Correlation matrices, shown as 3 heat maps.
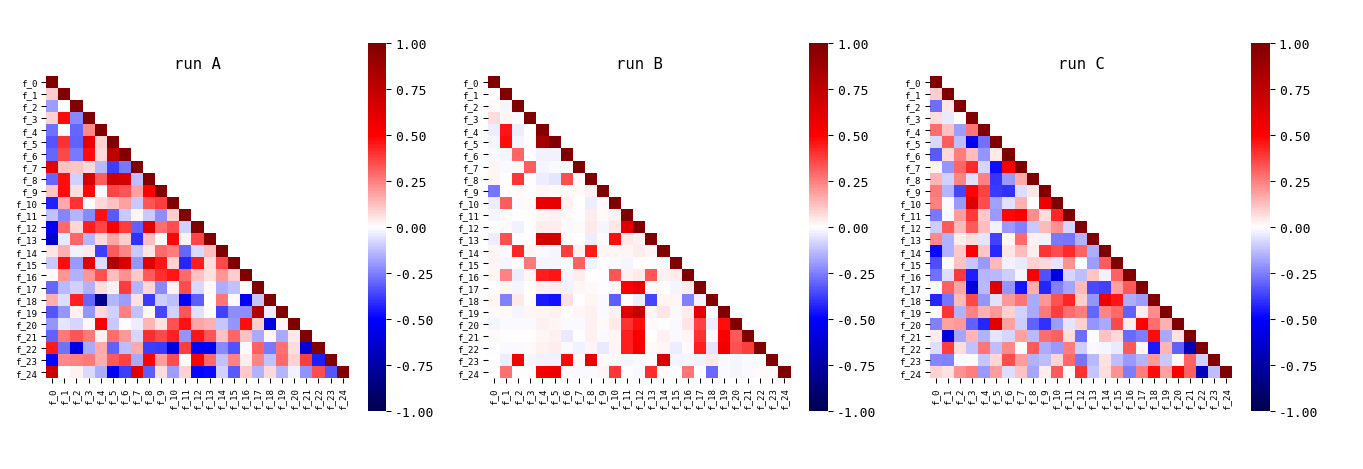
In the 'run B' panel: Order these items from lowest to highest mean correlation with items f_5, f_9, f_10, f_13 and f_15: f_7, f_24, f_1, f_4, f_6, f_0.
f_0, f_6, f_7, f_1, f_24, f_4
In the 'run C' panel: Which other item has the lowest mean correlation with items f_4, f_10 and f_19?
f_16
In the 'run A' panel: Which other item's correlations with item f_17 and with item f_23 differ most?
f_22
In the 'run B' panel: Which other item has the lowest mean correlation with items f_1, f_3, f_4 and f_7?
f_18
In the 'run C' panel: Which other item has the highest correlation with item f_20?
f_5
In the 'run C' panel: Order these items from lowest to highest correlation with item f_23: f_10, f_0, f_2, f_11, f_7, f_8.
f_0, f_8, f_2, f_10, f_7, f_11
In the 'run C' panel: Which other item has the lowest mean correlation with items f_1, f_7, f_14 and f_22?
f_21
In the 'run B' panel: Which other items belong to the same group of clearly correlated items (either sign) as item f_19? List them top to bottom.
f_11, f_12, f_17, f_20, f_21, f_22
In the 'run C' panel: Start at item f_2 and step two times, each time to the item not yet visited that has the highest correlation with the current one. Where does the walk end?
f_8
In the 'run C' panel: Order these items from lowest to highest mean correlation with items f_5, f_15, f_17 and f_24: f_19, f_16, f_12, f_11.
f_11, f_16, f_12, f_19
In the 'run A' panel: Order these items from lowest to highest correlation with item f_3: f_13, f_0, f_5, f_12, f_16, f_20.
f_13, f_20, f_0, f_16, f_12, f_5
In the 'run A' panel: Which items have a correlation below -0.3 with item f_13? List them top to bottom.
f_0, f_7, f_22, f_24
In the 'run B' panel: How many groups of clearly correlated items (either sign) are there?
5
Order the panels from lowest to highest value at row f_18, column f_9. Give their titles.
run A, run B, run C
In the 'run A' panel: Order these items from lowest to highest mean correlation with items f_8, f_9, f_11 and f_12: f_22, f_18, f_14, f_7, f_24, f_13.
f_18, f_22, f_24, f_7, f_14, f_13
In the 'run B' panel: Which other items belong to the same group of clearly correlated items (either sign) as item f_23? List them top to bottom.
f_2, f_6, f_8, f_14
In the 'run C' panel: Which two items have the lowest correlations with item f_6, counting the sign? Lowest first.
f_9, f_0
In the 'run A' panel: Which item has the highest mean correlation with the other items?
f_8
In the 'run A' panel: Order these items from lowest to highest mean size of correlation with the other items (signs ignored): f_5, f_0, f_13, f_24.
f_13, f_24, f_0, f_5
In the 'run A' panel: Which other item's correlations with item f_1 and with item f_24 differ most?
f_5
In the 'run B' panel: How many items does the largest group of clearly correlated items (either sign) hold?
8
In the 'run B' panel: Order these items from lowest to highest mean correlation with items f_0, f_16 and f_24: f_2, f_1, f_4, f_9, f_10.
f_9, f_2, f_1, f_10, f_4
